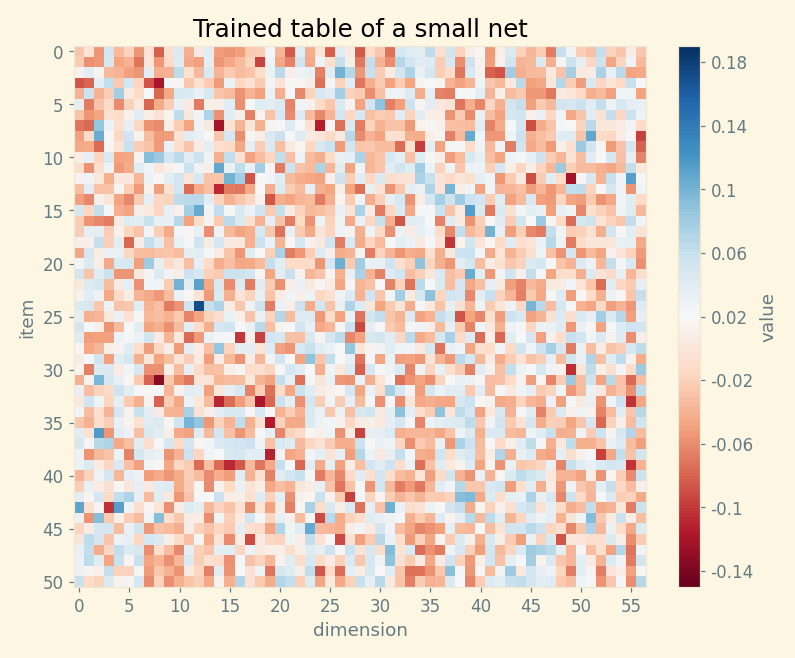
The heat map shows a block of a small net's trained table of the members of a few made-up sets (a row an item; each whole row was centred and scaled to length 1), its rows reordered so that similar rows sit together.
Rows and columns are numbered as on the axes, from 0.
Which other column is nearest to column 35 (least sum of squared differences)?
10
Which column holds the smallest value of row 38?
19
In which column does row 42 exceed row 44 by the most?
24
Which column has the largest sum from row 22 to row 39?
23
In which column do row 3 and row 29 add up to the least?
8
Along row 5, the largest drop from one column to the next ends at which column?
31
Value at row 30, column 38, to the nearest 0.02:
-0.02
